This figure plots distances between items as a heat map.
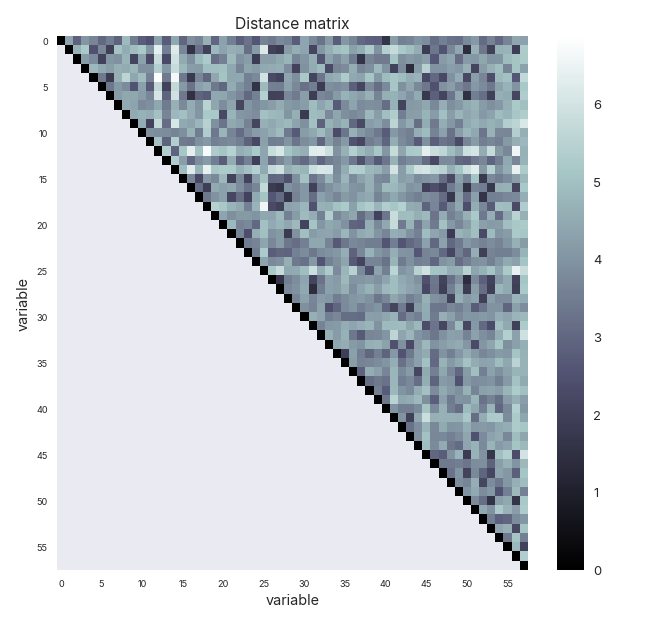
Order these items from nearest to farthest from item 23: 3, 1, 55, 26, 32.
26, 1, 55, 32, 3
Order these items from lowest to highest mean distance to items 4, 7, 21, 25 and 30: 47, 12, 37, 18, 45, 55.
37, 47, 45, 55, 18, 12
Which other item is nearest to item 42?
7
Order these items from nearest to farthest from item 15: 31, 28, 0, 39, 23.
23, 28, 0, 31, 39
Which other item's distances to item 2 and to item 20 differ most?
8
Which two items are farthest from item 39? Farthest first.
41, 12
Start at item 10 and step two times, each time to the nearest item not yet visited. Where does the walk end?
35
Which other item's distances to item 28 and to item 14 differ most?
21
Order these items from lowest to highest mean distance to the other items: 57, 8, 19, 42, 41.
42, 19, 8, 41, 57
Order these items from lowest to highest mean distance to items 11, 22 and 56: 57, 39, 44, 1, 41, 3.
1, 44, 39, 3, 41, 57
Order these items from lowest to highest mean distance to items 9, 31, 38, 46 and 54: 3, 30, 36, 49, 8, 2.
2, 49, 36, 30, 3, 8
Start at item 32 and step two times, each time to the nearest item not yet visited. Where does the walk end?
24
